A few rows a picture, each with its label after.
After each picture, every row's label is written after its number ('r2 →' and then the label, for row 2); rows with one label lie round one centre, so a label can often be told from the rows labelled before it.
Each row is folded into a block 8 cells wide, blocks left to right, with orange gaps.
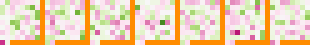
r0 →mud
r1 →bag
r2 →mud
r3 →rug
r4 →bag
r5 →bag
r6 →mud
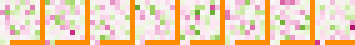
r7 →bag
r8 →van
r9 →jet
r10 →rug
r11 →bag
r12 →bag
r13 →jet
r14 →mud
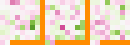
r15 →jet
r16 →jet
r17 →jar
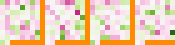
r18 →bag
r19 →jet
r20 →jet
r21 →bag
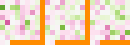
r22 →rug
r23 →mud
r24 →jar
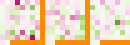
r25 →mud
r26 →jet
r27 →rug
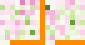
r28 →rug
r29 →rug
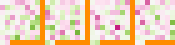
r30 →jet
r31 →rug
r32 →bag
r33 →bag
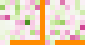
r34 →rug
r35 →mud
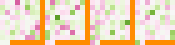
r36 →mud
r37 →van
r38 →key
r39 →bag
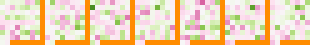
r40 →jar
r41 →jet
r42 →rug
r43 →key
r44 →jet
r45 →van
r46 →jar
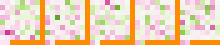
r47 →jar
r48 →van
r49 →mud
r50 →van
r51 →van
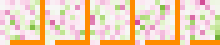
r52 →jet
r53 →bag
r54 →van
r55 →van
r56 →jet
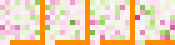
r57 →jar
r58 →rug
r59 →van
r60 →mud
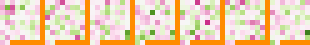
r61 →key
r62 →mud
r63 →bag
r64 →bag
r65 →mud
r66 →mud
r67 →bag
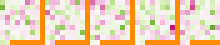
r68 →rug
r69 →bag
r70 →key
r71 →mud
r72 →key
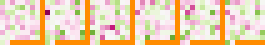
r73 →bag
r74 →bag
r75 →van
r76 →bag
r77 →key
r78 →bag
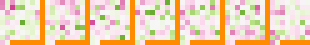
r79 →key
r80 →jet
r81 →van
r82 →bag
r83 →bag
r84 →van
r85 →key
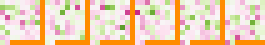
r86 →rug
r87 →bag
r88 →key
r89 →bag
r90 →van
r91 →van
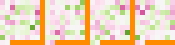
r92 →key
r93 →jar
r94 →bag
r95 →key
